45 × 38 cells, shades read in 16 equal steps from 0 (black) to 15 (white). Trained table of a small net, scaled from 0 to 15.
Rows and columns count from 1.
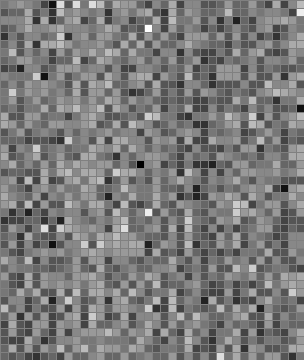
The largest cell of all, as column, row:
19, 4
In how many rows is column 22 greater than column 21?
32
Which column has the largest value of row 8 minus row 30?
3
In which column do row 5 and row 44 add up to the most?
8
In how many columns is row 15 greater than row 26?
19
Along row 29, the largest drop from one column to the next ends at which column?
7
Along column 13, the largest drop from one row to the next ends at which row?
24
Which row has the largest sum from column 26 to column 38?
15
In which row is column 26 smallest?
38
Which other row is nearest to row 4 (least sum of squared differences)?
17
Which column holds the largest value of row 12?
2
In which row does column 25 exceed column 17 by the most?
40
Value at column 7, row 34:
5
